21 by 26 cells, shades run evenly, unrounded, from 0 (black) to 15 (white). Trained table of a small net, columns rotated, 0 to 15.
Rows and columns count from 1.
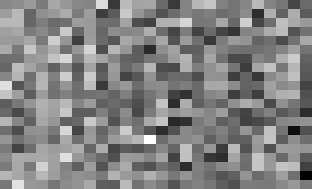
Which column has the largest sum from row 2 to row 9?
8
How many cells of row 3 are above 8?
13
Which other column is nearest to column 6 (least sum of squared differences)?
4
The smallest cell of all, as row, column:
20, 26
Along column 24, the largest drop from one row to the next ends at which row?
5
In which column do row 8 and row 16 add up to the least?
21
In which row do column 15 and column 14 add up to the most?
3
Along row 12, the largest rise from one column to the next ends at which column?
16
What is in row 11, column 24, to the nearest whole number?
10
